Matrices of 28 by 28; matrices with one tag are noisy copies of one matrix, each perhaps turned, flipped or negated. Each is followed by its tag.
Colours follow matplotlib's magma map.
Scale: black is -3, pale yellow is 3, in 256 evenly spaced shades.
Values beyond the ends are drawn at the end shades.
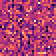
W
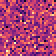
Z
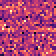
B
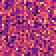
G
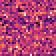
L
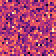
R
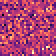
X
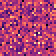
W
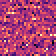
G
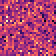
G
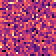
W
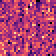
B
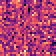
B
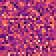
X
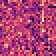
L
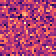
X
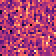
G
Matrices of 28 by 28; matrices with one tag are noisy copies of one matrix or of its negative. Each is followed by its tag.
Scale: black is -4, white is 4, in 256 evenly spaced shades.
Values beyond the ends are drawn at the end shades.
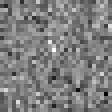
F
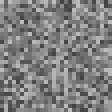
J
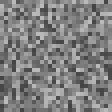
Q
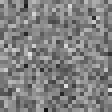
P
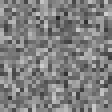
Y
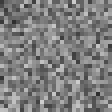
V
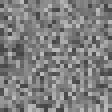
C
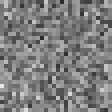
Q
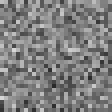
P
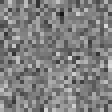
P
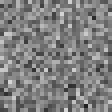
P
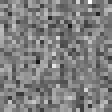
Y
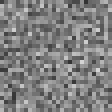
P
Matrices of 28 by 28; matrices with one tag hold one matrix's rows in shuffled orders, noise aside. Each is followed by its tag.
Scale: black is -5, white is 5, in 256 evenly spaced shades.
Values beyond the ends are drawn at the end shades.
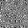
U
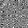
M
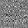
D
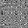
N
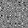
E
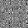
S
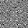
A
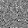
A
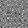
E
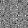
A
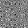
U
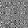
U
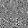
A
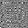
E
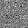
D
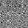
E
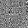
S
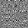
D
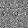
A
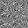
M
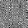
S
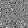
U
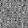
E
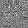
D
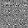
D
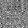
E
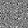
A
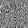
U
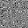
M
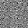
A
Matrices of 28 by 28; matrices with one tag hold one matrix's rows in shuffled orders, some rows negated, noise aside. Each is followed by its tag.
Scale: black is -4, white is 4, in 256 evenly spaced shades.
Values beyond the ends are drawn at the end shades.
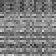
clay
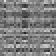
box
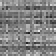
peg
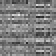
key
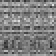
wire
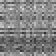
clay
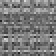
wire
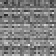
wire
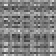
wire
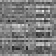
key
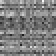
clay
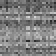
peg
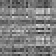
key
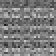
wire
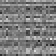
peg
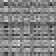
wire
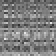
wire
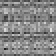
wire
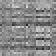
key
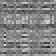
box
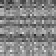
clay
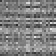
peg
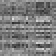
key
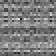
wire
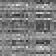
key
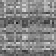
box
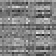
key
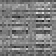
key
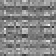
box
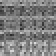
clay
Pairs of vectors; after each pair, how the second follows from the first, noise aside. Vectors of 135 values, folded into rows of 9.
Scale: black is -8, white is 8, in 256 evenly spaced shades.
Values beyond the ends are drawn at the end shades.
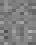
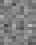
wrapped around.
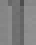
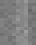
wrapped around, negated, shrunk.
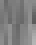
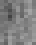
wrapped around, negated.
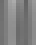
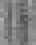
wrapped around, negated.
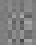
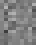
wrapped around.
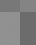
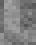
wrapped around, negated.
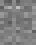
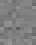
wrapped around, negated, shrunk.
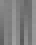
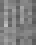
wrapped around, negated.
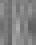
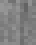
wrapped around, negated, shrunk.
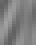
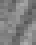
wrapped around.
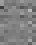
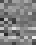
reversed, negated, scaled up.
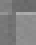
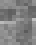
wrapped around.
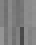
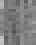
wrapped around, negated.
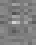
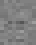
reversed, negated, shrunk.
